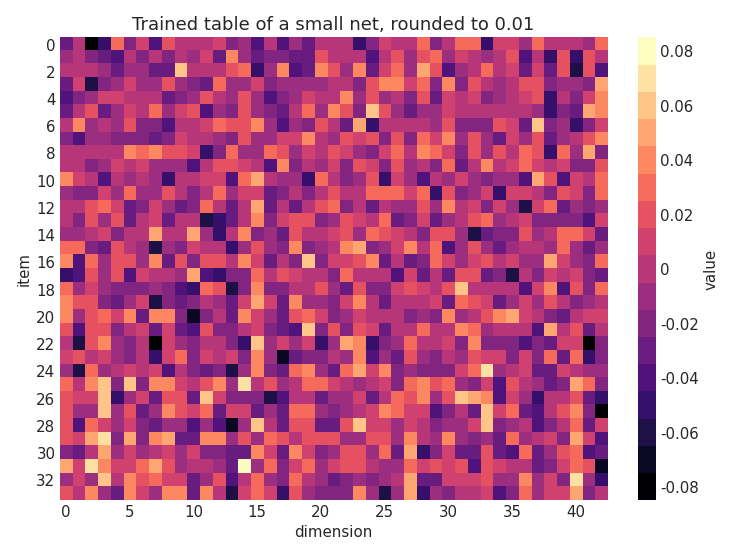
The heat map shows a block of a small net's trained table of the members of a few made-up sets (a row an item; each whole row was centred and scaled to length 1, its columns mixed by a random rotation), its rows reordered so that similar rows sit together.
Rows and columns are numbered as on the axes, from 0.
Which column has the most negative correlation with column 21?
18
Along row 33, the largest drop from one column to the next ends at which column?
28
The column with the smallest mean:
13
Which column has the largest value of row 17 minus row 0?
2
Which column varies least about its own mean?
6
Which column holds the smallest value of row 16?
1
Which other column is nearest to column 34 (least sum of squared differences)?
4
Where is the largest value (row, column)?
31, 14
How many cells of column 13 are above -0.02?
14
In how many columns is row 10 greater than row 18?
18
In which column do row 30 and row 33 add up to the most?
27
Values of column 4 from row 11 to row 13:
-0.01 0.01 0.02
